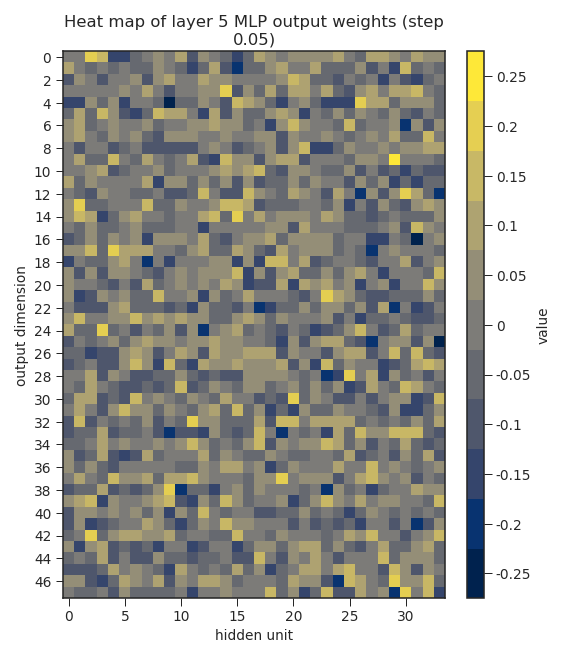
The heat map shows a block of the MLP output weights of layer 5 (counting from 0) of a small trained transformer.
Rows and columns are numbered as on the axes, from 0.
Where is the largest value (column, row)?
29, 9
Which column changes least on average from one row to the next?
16
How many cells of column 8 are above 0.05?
5
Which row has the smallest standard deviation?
7
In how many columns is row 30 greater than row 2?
15
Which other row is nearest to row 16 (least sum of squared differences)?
2
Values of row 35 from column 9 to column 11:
0 0 0
